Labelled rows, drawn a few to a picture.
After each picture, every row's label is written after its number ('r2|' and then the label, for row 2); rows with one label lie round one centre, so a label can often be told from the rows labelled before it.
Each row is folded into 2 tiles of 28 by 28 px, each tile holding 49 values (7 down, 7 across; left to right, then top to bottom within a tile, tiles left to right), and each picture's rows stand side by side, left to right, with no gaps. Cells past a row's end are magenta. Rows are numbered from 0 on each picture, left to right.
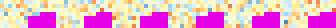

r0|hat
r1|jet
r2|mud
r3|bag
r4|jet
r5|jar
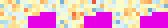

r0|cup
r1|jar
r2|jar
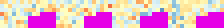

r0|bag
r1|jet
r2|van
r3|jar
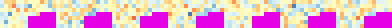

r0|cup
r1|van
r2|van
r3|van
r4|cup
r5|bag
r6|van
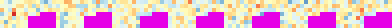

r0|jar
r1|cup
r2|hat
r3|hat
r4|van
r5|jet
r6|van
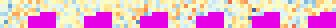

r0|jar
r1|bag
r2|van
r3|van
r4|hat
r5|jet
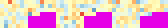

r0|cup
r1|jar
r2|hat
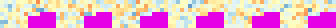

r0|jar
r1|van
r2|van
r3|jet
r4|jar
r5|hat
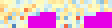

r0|van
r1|van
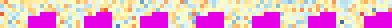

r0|bag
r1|bag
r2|mud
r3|van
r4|mud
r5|jet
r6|jar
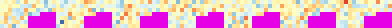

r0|van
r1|jar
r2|jar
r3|jet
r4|mud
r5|van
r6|cup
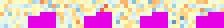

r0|cup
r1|bag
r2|cup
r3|jar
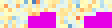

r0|jet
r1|van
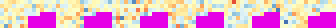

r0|mud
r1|hat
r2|van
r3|van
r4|cup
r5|jar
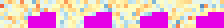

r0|hat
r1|cup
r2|van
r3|mud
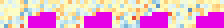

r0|mud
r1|mud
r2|van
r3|bag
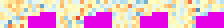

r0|mud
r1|van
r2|jet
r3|hat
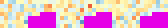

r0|bag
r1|van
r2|van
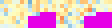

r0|hat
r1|van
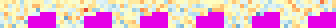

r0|van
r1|van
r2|bag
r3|bag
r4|van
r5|cup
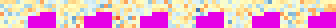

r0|cup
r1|mud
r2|mud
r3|hat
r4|jar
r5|bag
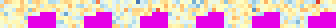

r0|hat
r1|cup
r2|jet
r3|jet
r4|hat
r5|jet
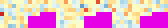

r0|bag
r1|cup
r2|jar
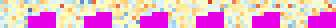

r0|hat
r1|jet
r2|van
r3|cup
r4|cup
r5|bag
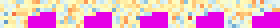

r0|jar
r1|jar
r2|hat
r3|van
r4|jar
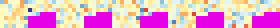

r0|hat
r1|cup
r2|hat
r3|jar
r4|mud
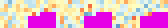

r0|jet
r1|van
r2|mud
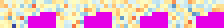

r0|van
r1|bag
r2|van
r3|bag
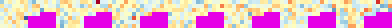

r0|hat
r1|cup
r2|mud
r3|jet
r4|jet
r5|cup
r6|cup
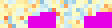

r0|van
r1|bag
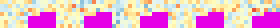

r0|bag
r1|jet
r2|jar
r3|bag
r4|cup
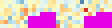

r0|van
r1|jet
